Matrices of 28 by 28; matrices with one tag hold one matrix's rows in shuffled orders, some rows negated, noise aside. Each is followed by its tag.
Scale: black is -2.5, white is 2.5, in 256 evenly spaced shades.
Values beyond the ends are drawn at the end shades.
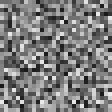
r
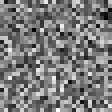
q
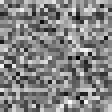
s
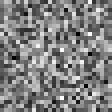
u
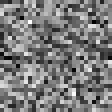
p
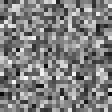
r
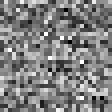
s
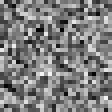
p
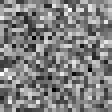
p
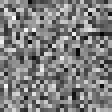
q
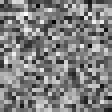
p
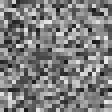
p
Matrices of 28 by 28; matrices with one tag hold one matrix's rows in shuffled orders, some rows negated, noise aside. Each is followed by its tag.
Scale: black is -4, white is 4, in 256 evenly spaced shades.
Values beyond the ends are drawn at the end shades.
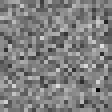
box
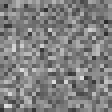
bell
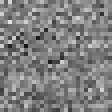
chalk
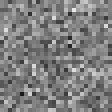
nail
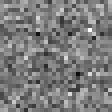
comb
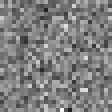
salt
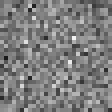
nail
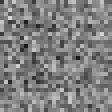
chalk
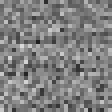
chalk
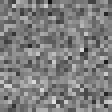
bell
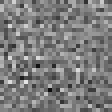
chalk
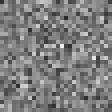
salt
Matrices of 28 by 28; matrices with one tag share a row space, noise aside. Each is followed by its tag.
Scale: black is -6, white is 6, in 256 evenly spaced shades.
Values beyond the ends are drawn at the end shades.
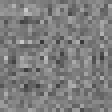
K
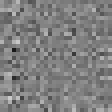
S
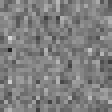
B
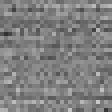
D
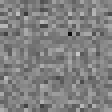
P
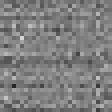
D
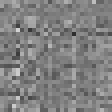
S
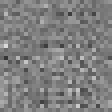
P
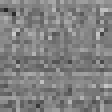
D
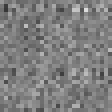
K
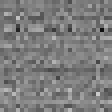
D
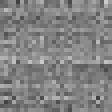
D
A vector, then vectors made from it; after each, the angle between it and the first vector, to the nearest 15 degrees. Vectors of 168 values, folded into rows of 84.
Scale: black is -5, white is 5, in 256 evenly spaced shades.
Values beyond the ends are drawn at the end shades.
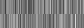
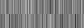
135 degrees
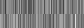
15 degrees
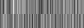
105 degrees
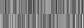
45 degrees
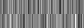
60 degrees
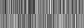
45 degrees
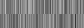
165 degrees
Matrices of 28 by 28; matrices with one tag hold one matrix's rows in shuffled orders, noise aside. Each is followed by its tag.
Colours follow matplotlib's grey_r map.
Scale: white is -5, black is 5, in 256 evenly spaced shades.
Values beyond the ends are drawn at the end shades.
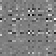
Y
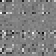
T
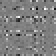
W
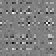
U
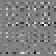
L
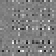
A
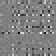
A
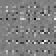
L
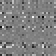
T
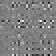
A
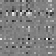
U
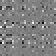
T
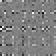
T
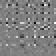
L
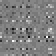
U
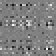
U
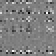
U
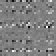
U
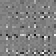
L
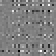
A
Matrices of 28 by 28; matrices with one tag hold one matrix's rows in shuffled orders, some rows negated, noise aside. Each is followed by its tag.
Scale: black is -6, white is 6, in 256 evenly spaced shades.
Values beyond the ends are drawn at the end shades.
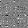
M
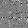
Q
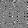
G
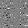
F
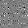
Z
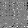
G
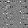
F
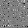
Z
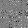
Q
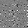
G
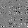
Q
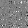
Q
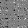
M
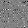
Z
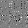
Q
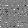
M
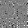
G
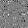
Z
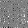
Z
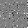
G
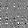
M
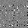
G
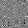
Z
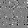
G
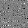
Z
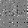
G
